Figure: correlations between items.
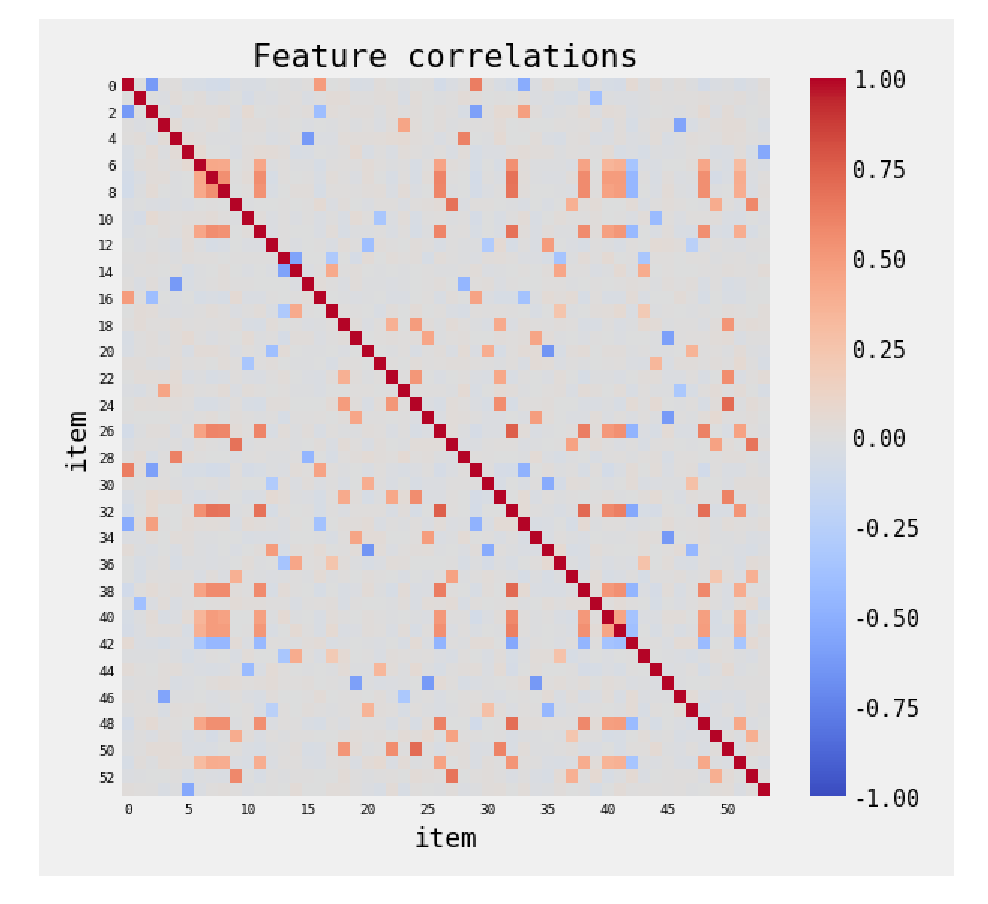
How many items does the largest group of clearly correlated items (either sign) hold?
12
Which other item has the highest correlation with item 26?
32
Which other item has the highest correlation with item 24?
50
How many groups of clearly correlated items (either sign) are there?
12
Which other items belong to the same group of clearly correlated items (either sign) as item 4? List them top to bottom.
15, 28
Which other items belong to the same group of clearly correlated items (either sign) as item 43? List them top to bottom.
13, 14, 17, 36
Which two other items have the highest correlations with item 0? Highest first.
29, 16
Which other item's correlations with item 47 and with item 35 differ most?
20
